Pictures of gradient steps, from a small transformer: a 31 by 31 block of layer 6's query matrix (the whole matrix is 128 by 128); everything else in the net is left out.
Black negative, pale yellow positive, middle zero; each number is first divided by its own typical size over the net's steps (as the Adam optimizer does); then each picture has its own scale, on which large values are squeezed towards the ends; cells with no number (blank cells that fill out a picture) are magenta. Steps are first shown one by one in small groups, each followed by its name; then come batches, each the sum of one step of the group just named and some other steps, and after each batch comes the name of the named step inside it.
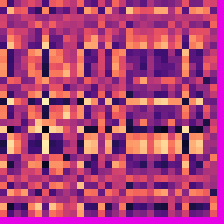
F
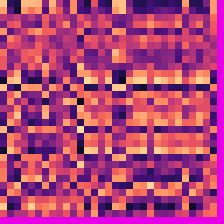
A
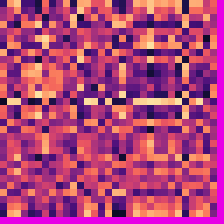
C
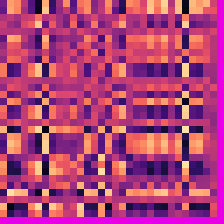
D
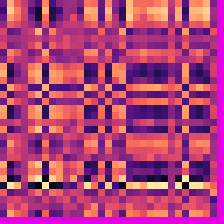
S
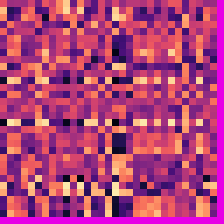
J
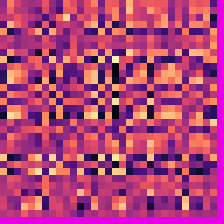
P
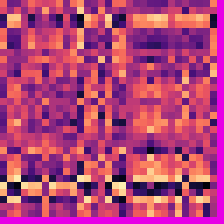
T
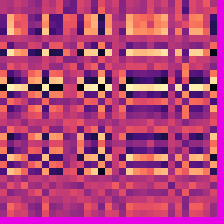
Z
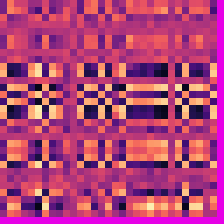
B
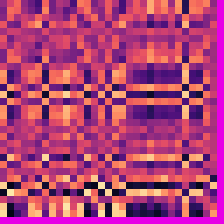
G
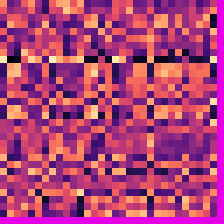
P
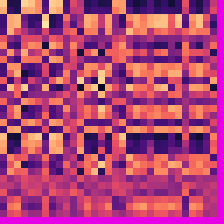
Z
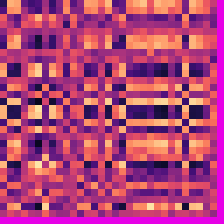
B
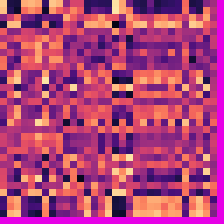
J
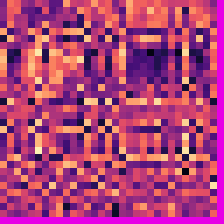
C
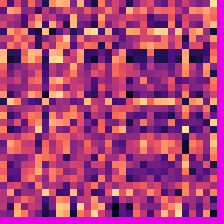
F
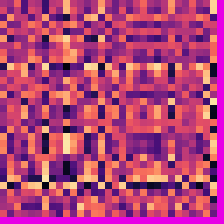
G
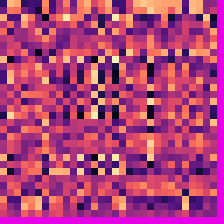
P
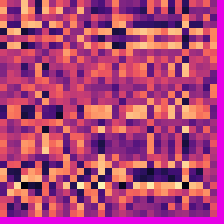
D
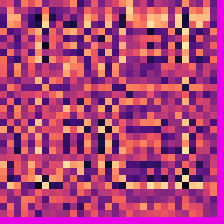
S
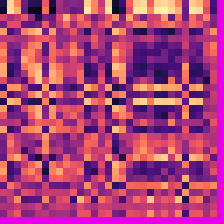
S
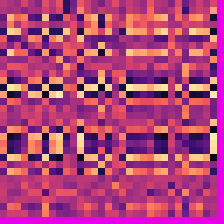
Z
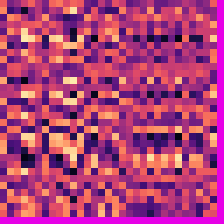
G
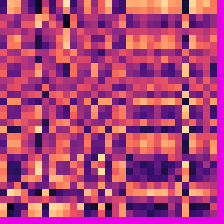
D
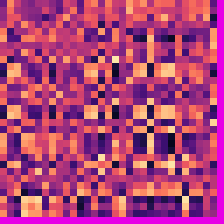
P
